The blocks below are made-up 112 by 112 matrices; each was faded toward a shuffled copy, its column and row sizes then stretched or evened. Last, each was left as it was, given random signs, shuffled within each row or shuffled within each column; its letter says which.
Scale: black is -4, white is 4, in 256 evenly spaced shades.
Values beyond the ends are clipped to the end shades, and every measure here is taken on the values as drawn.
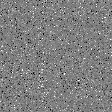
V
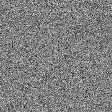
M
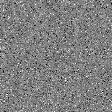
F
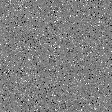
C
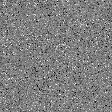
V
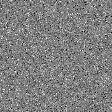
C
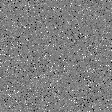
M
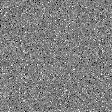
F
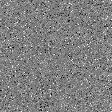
C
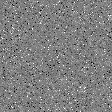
C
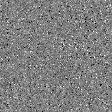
F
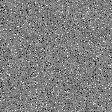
C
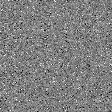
F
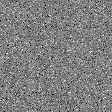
C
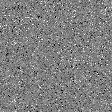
C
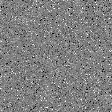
F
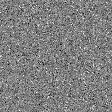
C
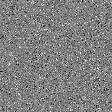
V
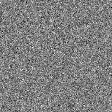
F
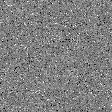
M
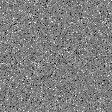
M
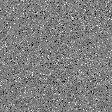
V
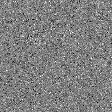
M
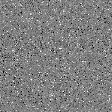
F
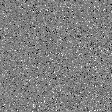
V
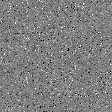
V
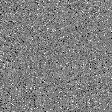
F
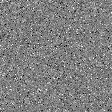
M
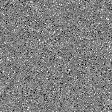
V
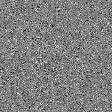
F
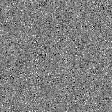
F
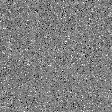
F
